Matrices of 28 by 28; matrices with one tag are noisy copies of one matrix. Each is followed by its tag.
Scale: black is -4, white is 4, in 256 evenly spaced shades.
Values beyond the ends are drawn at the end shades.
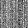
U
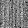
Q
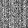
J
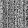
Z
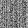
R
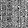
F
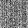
R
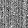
J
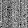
F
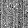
U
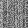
Z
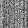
Z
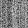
F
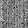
Z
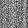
J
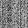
F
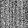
Q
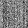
Z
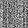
Z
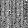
Q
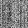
F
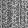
F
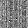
R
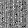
R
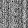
J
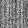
Q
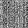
Z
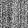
F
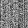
U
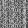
J
